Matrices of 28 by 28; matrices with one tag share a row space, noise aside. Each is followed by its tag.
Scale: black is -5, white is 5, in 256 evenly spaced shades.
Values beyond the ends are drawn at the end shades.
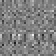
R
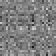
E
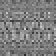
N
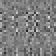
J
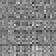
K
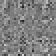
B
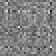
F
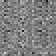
B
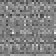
N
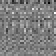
N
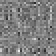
F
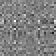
R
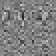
B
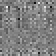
F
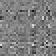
E
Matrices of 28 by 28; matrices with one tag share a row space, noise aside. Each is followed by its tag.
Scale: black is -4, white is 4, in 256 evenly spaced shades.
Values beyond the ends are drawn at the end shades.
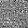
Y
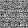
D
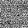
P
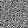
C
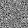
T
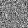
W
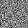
W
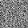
C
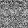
D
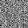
C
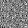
Y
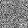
Y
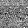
D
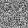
D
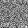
Y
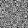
W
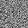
C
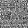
P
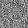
T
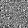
T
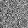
C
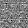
D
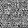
P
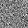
T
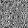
T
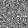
C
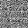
P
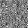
W
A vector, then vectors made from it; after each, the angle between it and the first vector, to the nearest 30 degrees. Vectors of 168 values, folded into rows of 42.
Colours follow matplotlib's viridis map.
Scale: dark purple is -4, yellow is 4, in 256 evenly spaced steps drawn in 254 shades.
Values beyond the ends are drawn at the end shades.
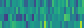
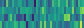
30 degrees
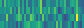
120 degrees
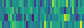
30 degrees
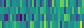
30 degrees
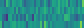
30 degrees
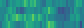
120 degrees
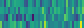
30 degrees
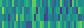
90 degrees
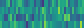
30 degrees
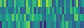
120 degrees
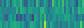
30 degrees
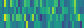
120 degrees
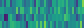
30 degrees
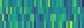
90 degrees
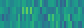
90 degrees
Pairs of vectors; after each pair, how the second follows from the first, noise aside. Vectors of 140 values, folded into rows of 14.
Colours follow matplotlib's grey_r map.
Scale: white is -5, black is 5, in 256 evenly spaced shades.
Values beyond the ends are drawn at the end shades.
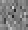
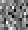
scaled up.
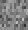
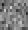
reversed.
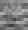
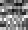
reversed, scaled up.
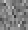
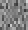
shuffled.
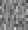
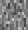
wrapped around, negated.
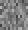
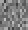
wrapped around, negated.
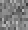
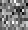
scaled up.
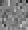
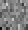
reversed.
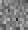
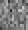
reversed.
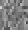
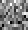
wrapped around, negated, scaled up.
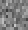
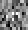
wrapped around, negated, scaled up.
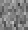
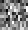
wrapped around, negated, scaled up.
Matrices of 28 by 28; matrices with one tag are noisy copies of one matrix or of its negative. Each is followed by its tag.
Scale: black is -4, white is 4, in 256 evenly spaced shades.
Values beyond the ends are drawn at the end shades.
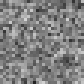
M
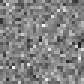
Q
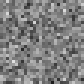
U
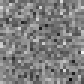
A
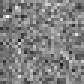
A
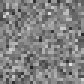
Q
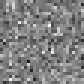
Q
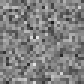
M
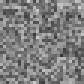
M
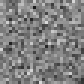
Q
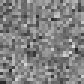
A
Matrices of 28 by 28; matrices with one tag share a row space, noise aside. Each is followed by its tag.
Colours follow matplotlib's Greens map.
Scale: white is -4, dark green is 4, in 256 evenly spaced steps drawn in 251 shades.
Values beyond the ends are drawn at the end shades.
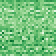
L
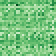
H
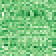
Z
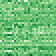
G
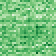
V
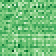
G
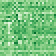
G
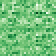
V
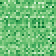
H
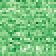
V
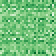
H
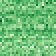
L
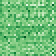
H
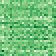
Z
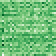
Z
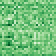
G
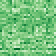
V
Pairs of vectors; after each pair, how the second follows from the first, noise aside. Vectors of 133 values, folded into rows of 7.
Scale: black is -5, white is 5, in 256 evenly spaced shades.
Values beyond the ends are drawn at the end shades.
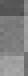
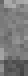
reversed, partly zeroed.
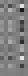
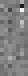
negated, partly zeroed.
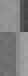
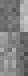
negated.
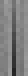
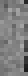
wrapped around, partly zeroed.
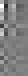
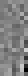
reversed, negated.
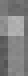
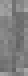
wrapped around, shrunk.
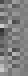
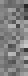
reversed, negated.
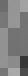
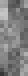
reversed, negated.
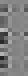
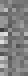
negated.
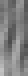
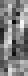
wrapped around, negated, scaled up.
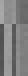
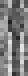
wrapped around, negated, scaled up.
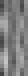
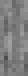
wrapped around, shrunk.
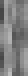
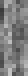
copied.
